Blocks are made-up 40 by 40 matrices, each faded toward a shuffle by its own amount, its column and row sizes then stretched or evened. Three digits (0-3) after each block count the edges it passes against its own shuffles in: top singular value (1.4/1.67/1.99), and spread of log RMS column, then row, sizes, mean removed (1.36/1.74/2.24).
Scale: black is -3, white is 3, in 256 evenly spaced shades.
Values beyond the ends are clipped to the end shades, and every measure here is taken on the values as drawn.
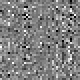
1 3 1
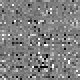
1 2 3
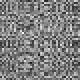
3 0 1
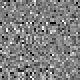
2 1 1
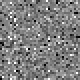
0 1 0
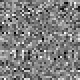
2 1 2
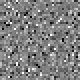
2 0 0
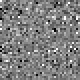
1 1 2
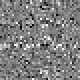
2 1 2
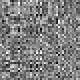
3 3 1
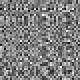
3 1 2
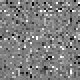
1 1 2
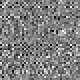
3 0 3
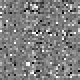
0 3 2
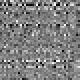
3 1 3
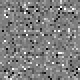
0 0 1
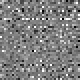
2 0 3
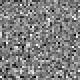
0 0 1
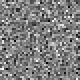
0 0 0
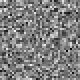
2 0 0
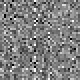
2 2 0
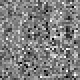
1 1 0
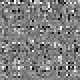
2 2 3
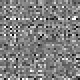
2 2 3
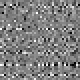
3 0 3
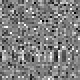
3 0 1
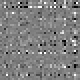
3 2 3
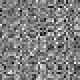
3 1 1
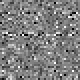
2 0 2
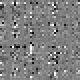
1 3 2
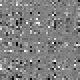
1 3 3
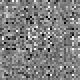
2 2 3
